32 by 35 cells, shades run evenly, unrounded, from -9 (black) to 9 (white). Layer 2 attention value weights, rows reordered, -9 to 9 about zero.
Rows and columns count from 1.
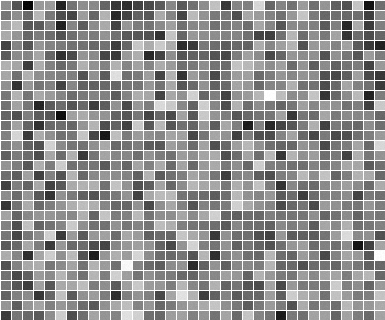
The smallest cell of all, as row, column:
1, 3
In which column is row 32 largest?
12
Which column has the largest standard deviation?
6
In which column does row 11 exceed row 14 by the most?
22
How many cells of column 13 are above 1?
16
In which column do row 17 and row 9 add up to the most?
32
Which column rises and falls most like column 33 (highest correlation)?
5
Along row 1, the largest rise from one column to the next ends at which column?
4
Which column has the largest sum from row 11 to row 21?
19
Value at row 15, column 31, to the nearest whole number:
-1
